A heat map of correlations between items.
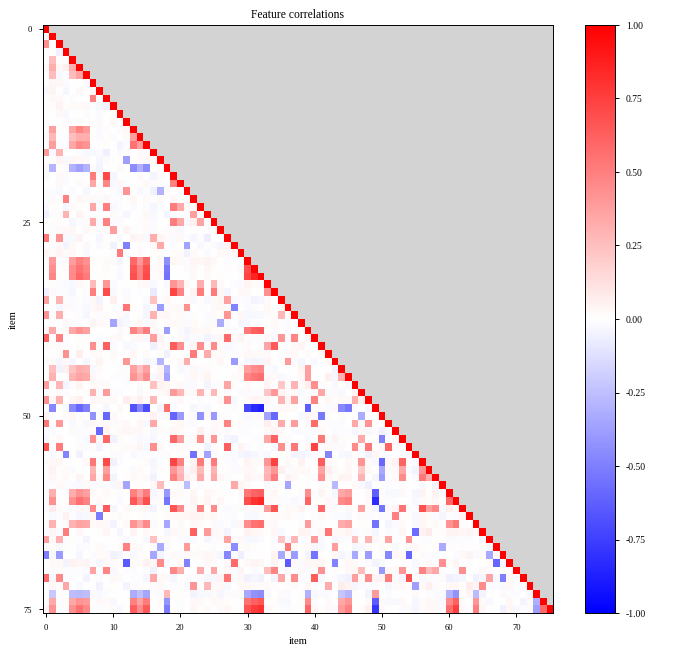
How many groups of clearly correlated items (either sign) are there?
8
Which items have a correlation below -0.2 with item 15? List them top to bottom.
18, 49, 73
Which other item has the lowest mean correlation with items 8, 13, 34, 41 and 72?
50
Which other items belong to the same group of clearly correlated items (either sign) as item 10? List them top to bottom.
26, 38
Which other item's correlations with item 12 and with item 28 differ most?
69
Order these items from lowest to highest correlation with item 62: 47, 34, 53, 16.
16, 47, 53, 34
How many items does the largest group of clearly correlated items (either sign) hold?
21
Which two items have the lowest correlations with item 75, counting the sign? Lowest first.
49, 18
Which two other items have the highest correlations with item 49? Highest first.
18, 73
